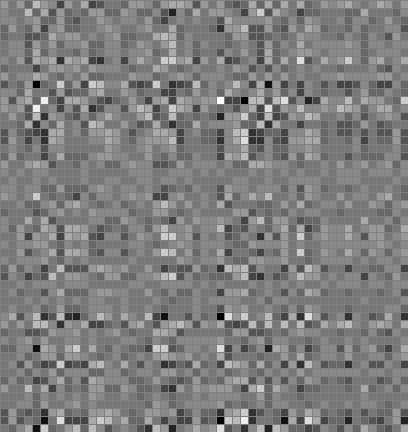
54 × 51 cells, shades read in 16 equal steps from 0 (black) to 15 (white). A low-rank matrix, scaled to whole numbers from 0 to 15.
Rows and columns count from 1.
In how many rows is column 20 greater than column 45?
23
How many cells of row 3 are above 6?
39
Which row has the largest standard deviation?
53
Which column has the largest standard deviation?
28
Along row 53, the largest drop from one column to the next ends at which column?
32
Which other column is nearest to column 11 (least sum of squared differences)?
48
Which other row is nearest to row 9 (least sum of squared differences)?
27
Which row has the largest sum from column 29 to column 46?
14
